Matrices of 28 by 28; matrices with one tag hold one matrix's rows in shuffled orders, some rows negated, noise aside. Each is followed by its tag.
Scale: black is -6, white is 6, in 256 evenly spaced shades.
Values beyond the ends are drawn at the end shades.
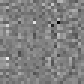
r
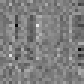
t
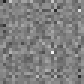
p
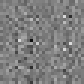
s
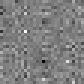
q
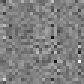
p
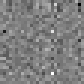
p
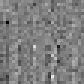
r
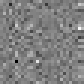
t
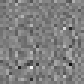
s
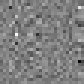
t
